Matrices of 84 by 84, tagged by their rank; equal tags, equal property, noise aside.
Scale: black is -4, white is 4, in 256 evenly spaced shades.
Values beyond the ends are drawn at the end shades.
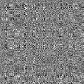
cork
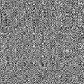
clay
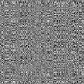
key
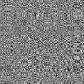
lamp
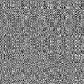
lamp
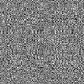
clay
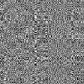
cork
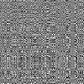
key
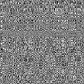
cork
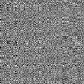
cork
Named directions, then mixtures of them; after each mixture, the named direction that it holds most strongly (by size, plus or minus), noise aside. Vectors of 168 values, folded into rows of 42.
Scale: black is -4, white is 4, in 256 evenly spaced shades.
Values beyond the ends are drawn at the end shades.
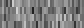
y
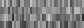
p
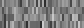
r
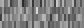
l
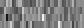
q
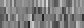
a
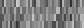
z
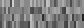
p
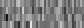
q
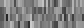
a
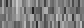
y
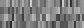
p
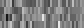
q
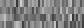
r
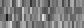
q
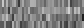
p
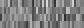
l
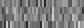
r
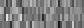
q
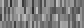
l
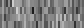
y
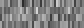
l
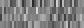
l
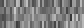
z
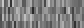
y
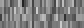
l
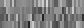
a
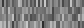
r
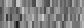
q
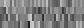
a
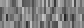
q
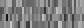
q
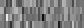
q
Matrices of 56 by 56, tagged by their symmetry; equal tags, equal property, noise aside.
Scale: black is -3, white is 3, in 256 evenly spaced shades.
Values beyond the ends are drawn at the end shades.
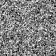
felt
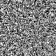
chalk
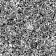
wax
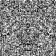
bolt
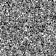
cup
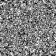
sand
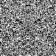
bolt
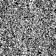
sand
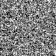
chalk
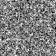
wax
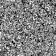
wax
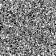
cup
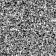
cup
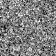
cup
